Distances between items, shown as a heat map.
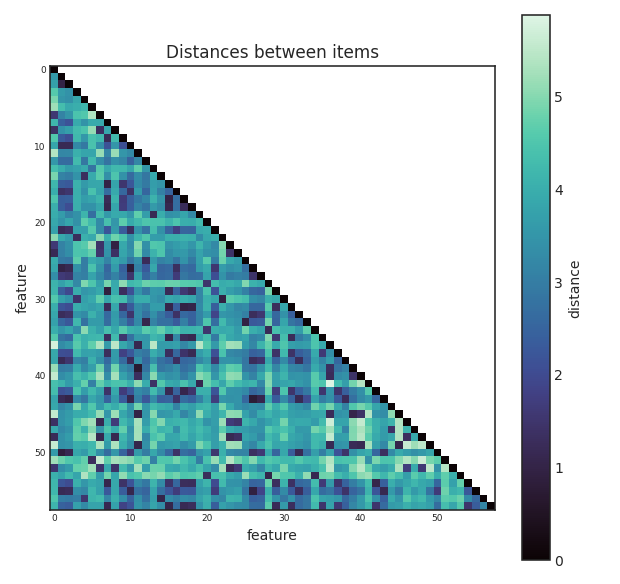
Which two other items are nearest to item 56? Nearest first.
14, 4
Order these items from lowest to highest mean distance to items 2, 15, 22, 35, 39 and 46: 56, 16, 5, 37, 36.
37, 16, 56, 36, 5
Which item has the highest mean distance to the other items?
51
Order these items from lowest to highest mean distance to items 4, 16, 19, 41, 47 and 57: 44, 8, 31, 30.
31, 44, 30, 8
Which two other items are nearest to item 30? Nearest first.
22, 3
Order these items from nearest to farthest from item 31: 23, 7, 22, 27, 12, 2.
7, 2, 27, 12, 23, 22
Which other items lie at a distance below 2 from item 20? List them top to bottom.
28, 34, 53
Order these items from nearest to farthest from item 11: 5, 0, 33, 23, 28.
33, 5, 28, 23, 0
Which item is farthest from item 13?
36
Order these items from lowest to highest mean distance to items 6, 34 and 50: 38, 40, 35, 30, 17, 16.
38, 16, 17, 35, 30, 40
